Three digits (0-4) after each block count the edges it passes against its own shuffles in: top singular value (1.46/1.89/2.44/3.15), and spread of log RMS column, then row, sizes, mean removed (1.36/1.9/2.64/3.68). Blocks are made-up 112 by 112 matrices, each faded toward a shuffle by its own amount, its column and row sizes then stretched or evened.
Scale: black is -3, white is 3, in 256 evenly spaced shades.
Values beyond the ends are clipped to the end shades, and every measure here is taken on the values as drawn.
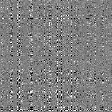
3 4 3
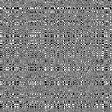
4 3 4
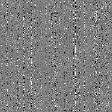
1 4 1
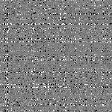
2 3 4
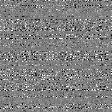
1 2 4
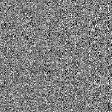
1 3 0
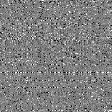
3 0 3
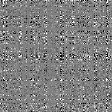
1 4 4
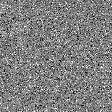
1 0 1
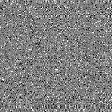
3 1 1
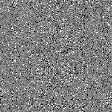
2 2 1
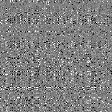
3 1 3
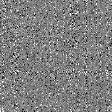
1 3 1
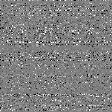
0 2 4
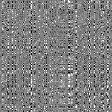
4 4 2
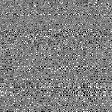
3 1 4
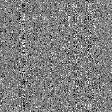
2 3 0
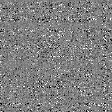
0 2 3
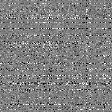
2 2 4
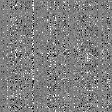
1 4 3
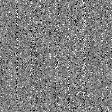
0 3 0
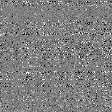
0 2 4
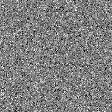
1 1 1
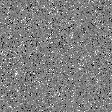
0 1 1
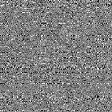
3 1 3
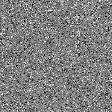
0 2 0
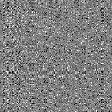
3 2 1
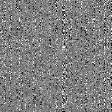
1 4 1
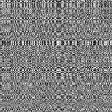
4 1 4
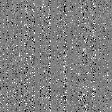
0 4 1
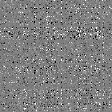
1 3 3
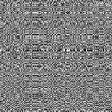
4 1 4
